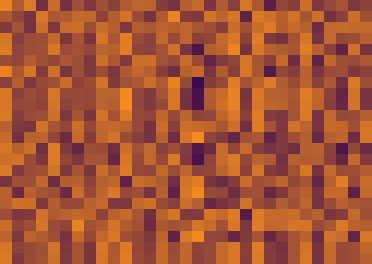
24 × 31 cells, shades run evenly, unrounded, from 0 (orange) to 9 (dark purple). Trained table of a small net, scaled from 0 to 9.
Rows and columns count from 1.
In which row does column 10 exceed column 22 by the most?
15
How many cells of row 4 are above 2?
25
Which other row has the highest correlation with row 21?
12
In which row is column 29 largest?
14
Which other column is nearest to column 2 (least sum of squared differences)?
13
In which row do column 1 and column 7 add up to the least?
21
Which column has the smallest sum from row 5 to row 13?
26
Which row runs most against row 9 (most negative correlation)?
17
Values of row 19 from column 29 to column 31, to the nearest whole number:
3 4 4
